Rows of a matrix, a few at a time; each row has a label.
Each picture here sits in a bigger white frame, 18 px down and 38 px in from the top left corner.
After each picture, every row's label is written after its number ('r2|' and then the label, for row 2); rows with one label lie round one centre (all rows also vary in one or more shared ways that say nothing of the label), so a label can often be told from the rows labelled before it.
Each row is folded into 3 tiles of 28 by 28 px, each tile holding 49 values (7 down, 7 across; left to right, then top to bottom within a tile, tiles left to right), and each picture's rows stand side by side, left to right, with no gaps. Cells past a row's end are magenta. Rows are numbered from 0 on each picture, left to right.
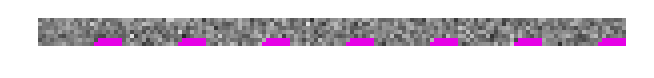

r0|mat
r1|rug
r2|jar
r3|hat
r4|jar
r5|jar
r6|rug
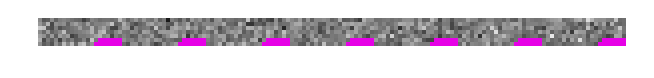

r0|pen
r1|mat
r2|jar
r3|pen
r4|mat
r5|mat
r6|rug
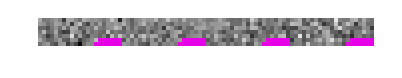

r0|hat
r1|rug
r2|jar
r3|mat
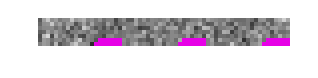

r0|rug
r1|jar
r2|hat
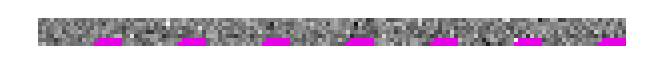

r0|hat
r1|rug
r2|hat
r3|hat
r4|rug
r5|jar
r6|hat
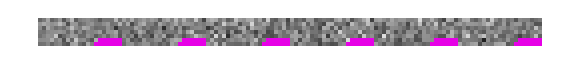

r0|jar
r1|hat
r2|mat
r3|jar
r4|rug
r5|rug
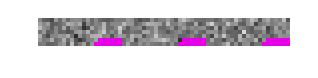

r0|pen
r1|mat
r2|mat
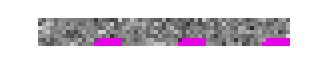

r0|pen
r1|hat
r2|hat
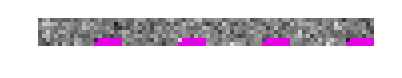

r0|mat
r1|jar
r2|hat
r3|mat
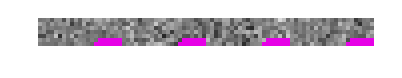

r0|mat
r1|rug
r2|hat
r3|mat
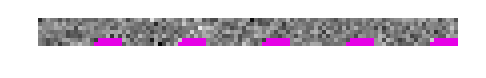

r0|pen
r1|pen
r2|jar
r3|mat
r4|rug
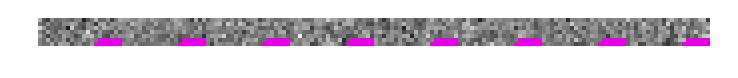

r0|mat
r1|rug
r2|jar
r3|rug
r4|mat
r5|pen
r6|mat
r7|hat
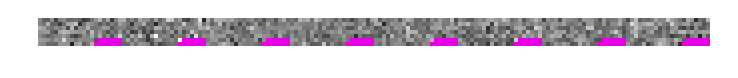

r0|mat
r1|jar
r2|jar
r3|pen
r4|mat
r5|pen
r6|jar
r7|pen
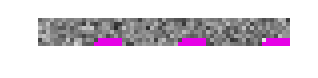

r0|jar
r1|jar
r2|jar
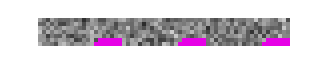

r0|hat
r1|rug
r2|rug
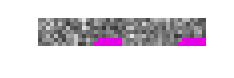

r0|jar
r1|rug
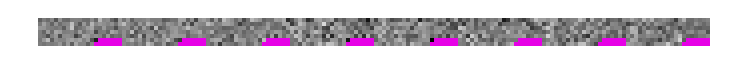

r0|mat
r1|mat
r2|jar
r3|rug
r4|mat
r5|jar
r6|rug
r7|rug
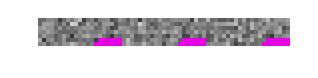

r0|pen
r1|hat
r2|mat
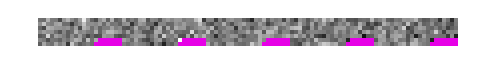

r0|pen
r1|jar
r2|hat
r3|pen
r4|rug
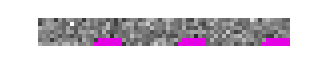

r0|hat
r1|pen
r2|mat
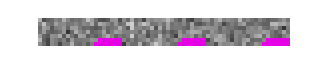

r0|pen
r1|pen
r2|jar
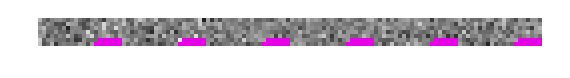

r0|rug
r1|jar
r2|jar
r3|rug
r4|pen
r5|pen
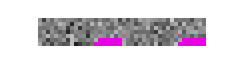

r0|pen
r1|pen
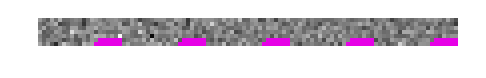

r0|hat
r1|hat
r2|pen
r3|jar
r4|hat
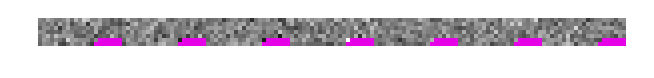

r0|rug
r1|rug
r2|mat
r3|jar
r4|jar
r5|mat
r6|mat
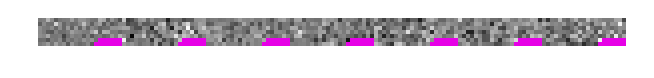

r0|hat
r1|pen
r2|jar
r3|rug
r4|hat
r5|hat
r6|jar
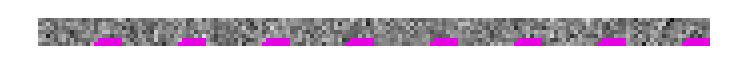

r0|pen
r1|hat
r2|pen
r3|mat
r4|mat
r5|pen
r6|hat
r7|mat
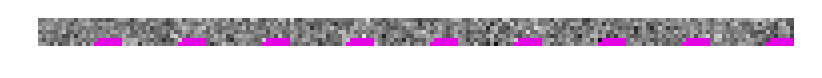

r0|pen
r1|rug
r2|jar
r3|jar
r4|pen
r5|pen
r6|mat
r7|hat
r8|rug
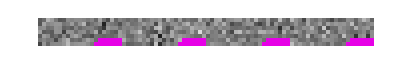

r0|hat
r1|pen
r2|hat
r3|mat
